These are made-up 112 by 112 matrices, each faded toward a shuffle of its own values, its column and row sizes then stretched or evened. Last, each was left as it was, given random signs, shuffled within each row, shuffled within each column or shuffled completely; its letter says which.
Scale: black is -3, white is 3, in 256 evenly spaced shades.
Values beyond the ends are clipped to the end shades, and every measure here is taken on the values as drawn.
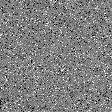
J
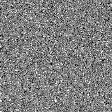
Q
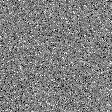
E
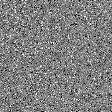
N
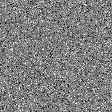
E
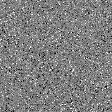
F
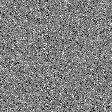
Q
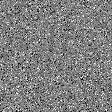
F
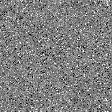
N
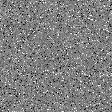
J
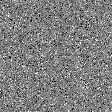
Q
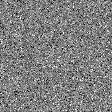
Q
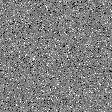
E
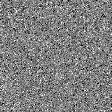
N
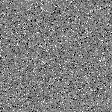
E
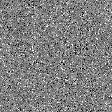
N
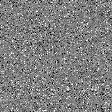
N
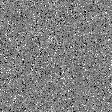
Q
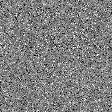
F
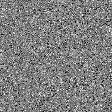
N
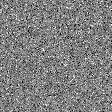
E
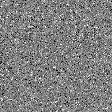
F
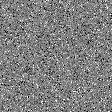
E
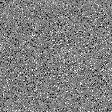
N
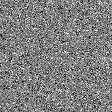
J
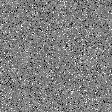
Q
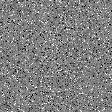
Q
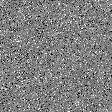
J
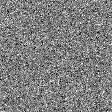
Q
